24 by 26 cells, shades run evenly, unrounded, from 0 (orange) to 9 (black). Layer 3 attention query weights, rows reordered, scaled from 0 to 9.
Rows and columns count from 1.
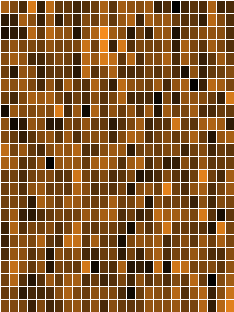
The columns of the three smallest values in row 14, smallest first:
23, 9, 26
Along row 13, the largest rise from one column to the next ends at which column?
6
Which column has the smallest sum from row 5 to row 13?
11
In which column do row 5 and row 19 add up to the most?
14
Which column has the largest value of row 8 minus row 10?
20
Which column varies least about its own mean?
8
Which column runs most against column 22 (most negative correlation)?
24
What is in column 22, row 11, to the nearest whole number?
3
